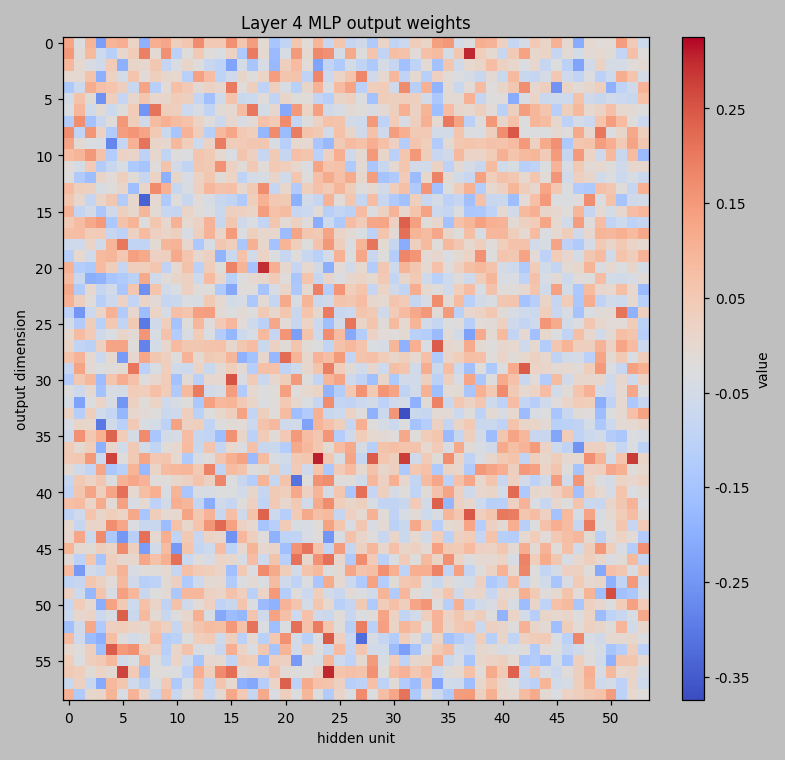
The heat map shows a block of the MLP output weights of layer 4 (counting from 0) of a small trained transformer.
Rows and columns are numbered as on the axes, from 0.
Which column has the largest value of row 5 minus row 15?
37
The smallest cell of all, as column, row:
31, 33
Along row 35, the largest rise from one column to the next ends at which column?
15
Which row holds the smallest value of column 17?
57
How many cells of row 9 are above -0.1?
47
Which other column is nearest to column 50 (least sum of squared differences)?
43
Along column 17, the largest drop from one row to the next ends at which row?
2
